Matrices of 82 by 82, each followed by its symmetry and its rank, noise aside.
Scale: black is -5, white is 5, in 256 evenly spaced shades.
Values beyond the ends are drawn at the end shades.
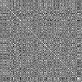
symmetric, rank four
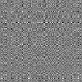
no symmetry, rank four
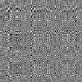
no symmetry, rank four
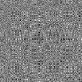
symmetric, rank four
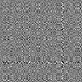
antisymmetric, rank four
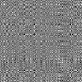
symmetric, rank four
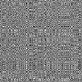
antisymmetric, rank four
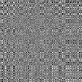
no symmetry, rank two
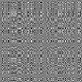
no symmetry, rank three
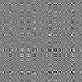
no symmetry, rank two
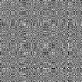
symmetric, rank three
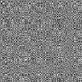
no symmetry, rank four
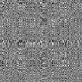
no symmetry, rank four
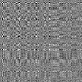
no symmetry, rank three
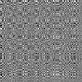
antisymmetric, rank two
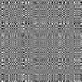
antisymmetric, rank two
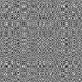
symmetric, rank three
